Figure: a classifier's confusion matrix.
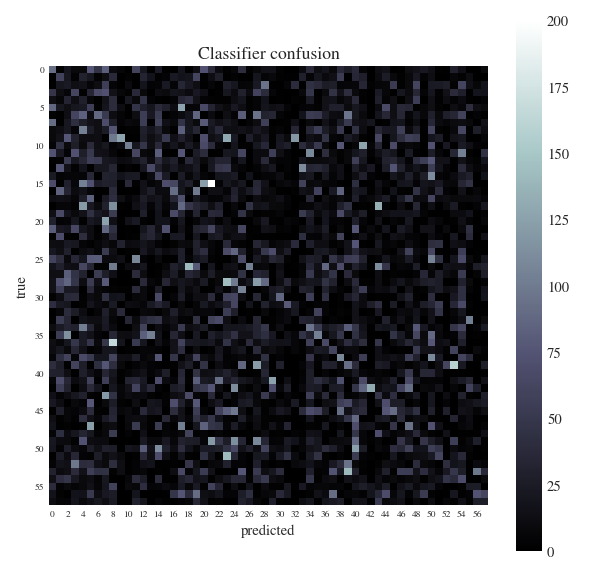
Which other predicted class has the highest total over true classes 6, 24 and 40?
19
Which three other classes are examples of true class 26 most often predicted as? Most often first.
18, 43, 8
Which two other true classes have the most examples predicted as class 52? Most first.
39, 54
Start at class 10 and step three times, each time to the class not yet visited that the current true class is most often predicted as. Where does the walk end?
25
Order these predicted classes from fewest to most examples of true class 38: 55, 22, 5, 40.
40, 22, 55, 5
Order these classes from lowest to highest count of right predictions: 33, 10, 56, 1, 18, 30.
33, 18, 1, 56, 30, 10
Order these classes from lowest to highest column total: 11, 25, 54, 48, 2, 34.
11, 48, 25, 2, 54, 34
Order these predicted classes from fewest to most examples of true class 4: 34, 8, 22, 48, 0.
22, 0, 34, 8, 48
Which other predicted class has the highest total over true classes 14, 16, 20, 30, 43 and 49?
7
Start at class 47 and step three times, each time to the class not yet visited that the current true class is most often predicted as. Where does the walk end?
50
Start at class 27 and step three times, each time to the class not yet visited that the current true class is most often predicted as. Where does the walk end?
23
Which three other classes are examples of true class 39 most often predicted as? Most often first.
53, 27, 25
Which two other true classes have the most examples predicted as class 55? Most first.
33, 42
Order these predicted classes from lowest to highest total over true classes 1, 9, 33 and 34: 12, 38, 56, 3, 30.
56, 30, 3, 38, 12
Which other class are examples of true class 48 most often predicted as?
43
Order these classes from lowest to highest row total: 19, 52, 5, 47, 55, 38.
55, 52, 19, 47, 5, 38
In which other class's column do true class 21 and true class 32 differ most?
0
